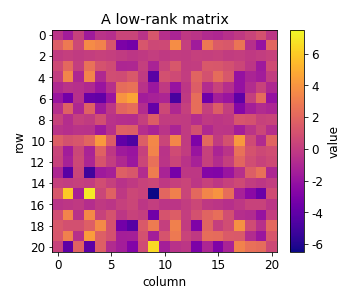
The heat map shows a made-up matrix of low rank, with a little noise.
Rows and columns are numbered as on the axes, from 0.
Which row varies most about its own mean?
15
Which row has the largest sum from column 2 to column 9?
10
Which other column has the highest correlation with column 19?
18
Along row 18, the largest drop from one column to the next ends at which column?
6
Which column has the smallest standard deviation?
12
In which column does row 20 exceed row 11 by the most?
9
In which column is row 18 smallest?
7
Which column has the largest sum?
3
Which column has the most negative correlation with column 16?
19
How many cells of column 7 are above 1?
6
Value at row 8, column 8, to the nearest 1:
0
